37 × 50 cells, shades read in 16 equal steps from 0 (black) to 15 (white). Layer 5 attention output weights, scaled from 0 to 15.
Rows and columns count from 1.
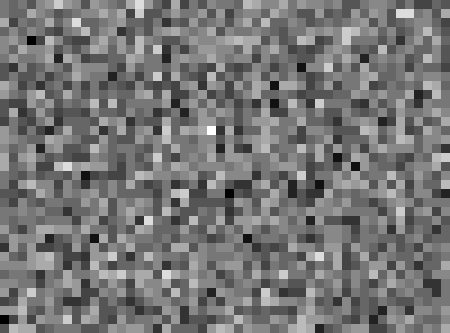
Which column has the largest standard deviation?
19
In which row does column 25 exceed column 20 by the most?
25
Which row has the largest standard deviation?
15
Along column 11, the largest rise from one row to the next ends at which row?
28
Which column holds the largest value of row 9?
18
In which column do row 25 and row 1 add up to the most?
17
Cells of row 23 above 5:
35
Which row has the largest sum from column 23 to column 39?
5
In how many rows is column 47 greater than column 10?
18
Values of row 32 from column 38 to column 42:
9 5 8 6 4
